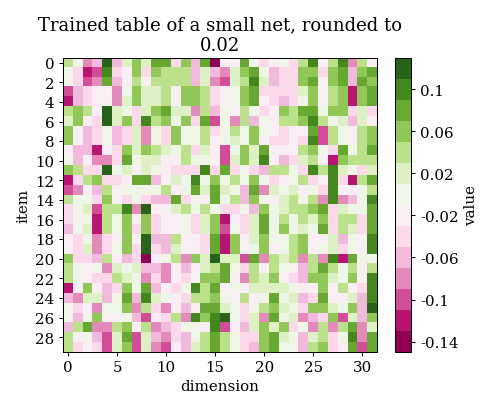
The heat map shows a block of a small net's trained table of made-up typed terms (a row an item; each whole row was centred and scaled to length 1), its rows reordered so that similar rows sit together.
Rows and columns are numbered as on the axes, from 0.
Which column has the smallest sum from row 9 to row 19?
3
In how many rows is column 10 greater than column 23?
10
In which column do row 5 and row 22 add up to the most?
25
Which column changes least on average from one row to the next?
30
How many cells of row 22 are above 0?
14
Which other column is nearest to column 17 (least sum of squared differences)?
11
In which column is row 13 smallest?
0
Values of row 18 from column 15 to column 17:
0.08 -0.12 0.06
